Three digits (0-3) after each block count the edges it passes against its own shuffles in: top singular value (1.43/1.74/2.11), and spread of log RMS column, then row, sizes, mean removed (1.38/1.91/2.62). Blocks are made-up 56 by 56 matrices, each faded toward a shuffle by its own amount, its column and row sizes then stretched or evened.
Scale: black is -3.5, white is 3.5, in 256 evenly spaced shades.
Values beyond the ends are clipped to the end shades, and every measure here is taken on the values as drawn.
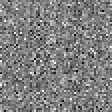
2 1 0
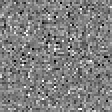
0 1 0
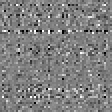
2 2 3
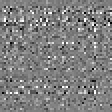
2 2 3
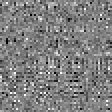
2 1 2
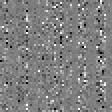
0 3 0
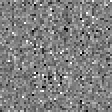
1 1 0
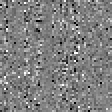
0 3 0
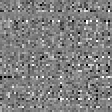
1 2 3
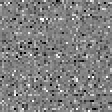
0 0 2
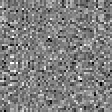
3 1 1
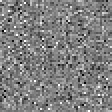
2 1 0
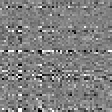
3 2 3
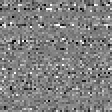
0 0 3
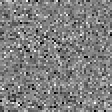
0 0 2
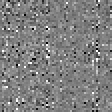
1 3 1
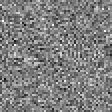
2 0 0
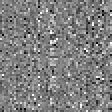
1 2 0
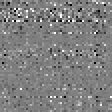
2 1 3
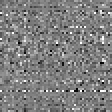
2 1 3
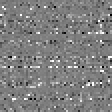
1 1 3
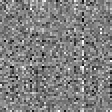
2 2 1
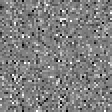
1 1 1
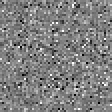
0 1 2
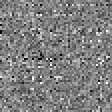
0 2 2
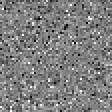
0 0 0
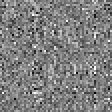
1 2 1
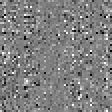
1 3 1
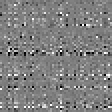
3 2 3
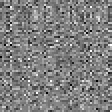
3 2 2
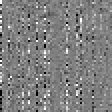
3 3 0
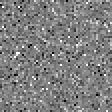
0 0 0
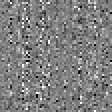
1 3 0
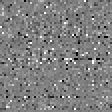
0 0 2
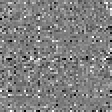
2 2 3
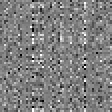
3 3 0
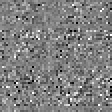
0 1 3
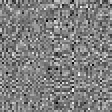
3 1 1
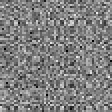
3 0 1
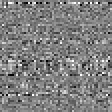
3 0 3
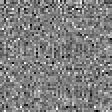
3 0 1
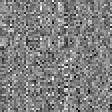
3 2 0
